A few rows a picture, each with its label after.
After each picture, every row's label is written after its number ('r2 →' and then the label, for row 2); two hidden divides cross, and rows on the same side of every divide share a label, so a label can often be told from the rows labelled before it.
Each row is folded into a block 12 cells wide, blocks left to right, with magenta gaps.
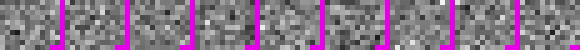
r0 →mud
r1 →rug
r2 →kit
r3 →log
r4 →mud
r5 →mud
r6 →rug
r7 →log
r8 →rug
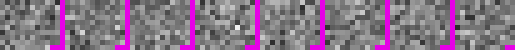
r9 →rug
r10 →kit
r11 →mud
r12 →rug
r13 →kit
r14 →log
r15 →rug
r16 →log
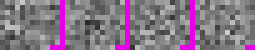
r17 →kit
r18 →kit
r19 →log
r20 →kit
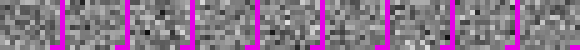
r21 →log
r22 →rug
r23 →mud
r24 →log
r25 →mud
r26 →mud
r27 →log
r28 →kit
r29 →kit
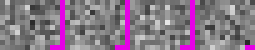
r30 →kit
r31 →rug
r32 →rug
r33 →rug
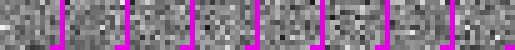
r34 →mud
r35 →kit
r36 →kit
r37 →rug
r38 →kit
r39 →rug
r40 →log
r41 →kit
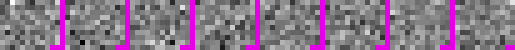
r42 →mud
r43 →mud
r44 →log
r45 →kit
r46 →rug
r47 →log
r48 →rug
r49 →mud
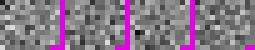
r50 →kit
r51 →mud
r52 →kit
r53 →mud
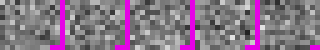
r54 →rug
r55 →kit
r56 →log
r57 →log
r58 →mud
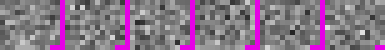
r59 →rug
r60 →log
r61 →kit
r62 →rug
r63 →rug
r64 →mud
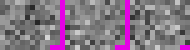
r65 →kit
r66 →log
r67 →rug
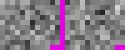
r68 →kit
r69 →kit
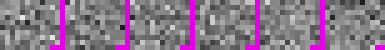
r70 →log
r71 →kit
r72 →rug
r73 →mud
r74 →log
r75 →rug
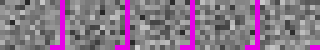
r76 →mud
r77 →kit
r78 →log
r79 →kit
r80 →log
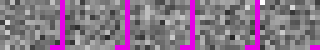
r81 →rug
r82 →rug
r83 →kit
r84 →kit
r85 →log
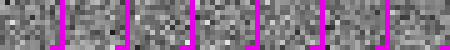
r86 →rug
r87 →log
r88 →kit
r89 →rug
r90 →log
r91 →log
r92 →log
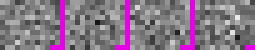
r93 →log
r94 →kit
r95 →mud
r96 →rug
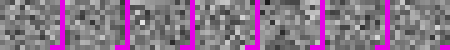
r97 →mud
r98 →log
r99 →log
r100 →log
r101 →mud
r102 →rug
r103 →rug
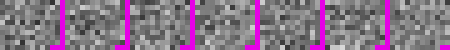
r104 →kit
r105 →rug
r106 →rug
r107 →rug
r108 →mud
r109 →log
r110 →rug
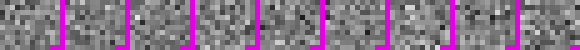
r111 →mud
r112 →kit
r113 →kit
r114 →log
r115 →log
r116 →mud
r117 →rug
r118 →log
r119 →kit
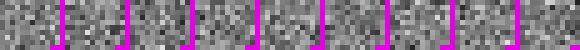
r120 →kit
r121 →log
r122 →rug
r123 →rug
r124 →kit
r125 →log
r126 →log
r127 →log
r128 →log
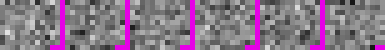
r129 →rug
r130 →mud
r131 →log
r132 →mud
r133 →rug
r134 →mud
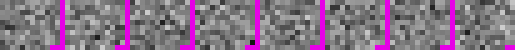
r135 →log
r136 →log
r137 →kit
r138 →mud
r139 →kit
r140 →log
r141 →rug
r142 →mud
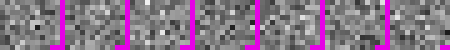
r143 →rug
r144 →rug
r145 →kit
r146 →rug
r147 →mud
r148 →mud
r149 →kit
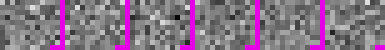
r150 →rug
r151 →mud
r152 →rug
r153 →rug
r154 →log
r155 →kit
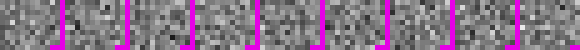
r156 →rug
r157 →mud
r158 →rug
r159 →log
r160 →mud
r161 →log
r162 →kit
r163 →rug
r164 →mud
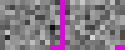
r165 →log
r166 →kit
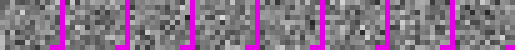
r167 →mud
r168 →kit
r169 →kit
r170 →log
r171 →rug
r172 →kit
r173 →log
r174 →log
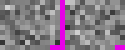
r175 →mud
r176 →log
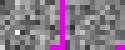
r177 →kit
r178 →log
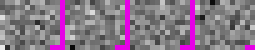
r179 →kit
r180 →mud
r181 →rug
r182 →rug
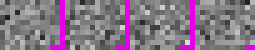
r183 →rug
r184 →rug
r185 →kit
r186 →kit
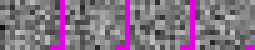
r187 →log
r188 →mud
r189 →rug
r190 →mud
